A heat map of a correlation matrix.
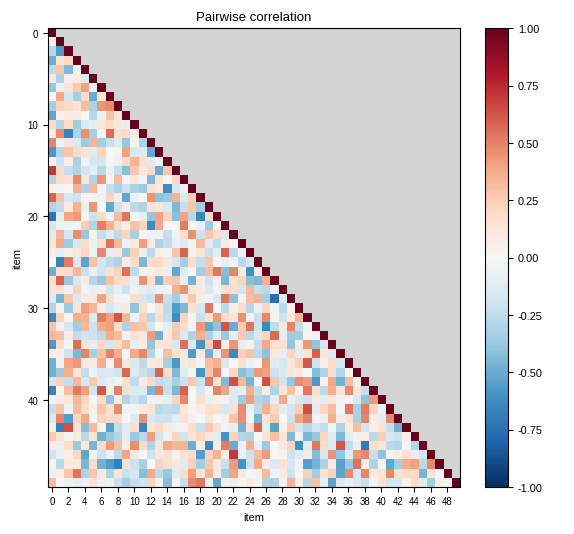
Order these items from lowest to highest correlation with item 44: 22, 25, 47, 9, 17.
9, 25, 17, 22, 47
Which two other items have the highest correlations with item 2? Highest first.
43, 25
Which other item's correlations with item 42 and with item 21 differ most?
38
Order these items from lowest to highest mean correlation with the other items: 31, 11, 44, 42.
44, 11, 42, 31
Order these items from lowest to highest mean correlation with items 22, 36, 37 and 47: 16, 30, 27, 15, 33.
15, 33, 27, 16, 30
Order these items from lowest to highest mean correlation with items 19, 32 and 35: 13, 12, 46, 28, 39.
46, 12, 28, 13, 39
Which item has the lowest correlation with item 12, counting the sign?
21
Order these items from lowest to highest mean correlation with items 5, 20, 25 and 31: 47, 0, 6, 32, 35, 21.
0, 32, 35, 21, 47, 6
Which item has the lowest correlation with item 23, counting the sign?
47
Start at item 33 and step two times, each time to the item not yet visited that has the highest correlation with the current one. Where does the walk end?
1
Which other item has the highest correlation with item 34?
20
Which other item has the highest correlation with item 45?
35
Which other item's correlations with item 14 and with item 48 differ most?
17
